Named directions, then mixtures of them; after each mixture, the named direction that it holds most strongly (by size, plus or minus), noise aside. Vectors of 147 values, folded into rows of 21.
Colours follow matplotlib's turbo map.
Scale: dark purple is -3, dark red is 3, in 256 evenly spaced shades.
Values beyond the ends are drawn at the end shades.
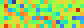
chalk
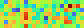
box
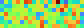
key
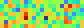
box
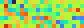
chalk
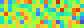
key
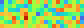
key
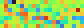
chalk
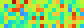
chalk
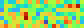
box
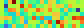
chalk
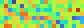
chalk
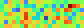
box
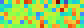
key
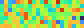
chalk
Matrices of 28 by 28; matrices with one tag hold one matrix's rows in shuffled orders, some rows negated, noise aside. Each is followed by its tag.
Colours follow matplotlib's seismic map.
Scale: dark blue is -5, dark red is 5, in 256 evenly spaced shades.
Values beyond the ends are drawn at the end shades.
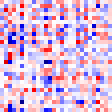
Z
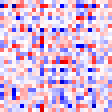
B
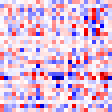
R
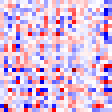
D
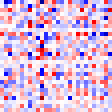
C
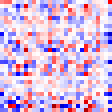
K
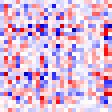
D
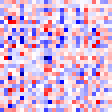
Z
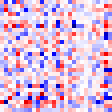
D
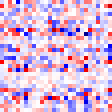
K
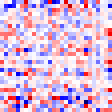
K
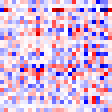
R
